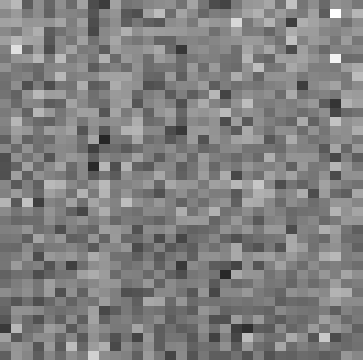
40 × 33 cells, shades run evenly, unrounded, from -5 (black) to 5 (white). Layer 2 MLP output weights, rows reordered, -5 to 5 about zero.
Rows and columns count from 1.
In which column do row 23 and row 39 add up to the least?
4
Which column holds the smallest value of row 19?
9
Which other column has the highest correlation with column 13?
18
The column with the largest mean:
31
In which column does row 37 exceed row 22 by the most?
29
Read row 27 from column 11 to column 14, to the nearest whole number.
1 -1 -1 0
